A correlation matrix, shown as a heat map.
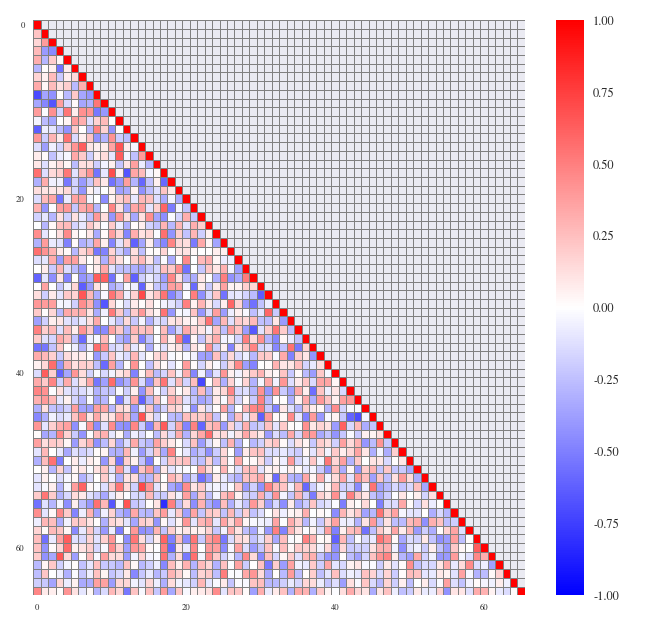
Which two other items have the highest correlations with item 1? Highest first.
40, 54
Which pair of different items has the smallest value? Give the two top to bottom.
17, 55
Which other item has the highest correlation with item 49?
18
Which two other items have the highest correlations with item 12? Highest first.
55, 8
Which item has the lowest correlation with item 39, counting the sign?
9
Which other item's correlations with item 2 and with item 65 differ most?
50
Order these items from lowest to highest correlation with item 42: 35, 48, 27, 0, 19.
27, 19, 48, 35, 0
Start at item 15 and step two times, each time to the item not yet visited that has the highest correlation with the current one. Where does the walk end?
14
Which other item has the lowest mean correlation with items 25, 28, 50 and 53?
13
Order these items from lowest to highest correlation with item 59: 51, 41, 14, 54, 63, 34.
54, 63, 51, 34, 14, 41
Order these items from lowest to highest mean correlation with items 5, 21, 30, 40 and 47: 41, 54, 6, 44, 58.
58, 6, 41, 54, 44
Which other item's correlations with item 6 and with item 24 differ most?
36
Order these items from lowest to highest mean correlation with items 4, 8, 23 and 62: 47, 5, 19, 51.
51, 5, 19, 47
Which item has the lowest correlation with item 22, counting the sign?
41
